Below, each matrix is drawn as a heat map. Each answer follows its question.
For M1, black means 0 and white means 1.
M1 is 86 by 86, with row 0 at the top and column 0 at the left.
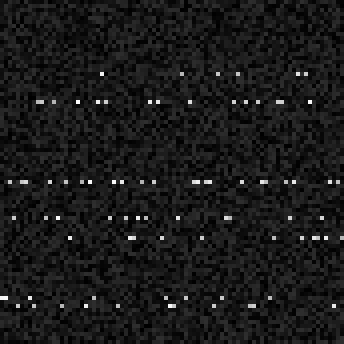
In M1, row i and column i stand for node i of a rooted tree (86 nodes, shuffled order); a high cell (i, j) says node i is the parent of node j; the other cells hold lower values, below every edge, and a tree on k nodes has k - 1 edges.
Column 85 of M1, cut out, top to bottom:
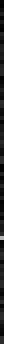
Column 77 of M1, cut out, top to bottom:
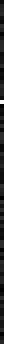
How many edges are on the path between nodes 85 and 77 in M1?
4
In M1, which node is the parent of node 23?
74
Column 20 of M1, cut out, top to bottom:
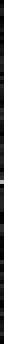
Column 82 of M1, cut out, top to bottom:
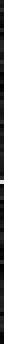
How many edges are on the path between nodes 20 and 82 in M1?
2
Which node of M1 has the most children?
45
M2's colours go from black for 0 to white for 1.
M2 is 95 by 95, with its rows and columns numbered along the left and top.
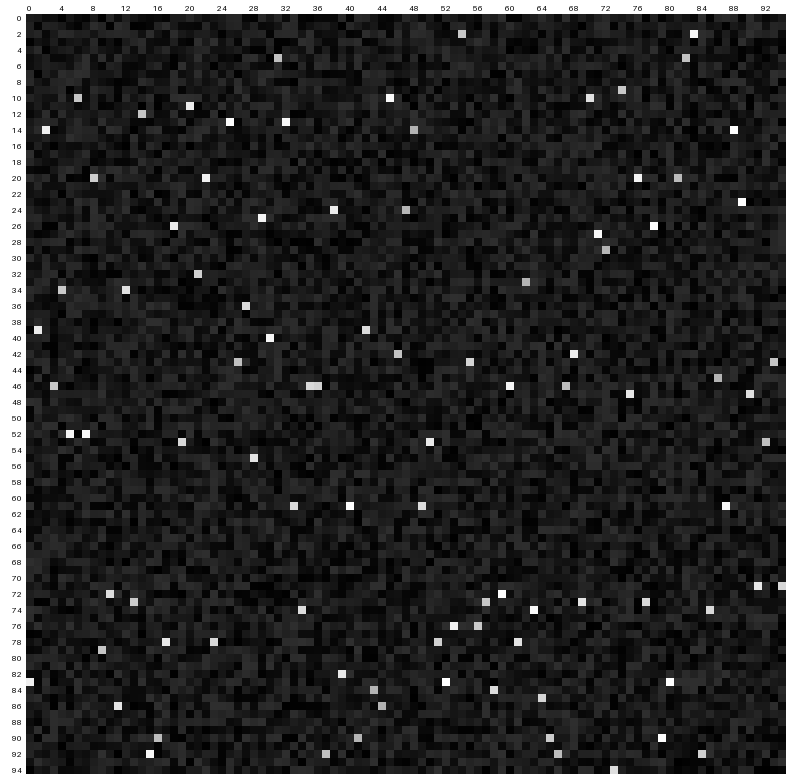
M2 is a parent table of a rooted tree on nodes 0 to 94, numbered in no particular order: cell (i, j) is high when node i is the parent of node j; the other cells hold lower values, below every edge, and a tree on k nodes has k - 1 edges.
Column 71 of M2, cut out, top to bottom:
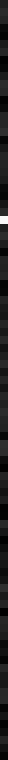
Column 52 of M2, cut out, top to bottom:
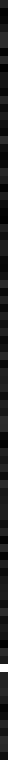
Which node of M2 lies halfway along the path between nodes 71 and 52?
42
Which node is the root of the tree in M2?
24
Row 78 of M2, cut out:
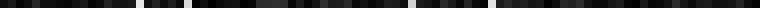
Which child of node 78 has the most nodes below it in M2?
61
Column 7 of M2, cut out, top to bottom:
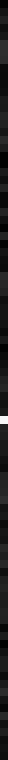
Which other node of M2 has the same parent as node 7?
5
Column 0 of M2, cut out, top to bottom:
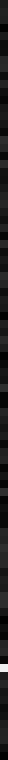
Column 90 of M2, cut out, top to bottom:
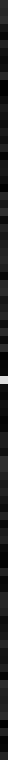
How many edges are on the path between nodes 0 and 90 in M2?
9
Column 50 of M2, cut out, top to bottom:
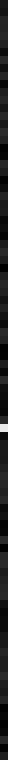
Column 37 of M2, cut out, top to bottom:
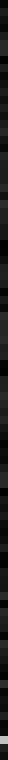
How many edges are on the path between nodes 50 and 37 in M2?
3
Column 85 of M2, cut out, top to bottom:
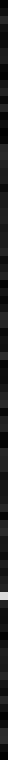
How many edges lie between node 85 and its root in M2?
6
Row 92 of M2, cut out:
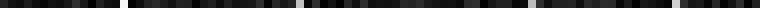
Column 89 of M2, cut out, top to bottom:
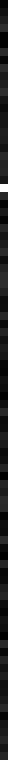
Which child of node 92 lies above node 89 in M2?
84
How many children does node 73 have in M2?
4
